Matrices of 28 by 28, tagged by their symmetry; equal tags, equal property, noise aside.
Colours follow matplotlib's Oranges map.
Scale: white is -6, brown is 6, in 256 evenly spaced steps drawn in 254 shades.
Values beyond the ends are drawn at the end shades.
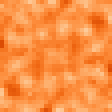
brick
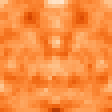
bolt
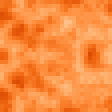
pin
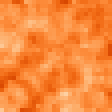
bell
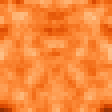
bolt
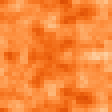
pin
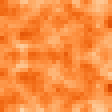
pin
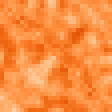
bell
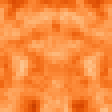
bolt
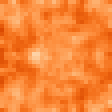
pin
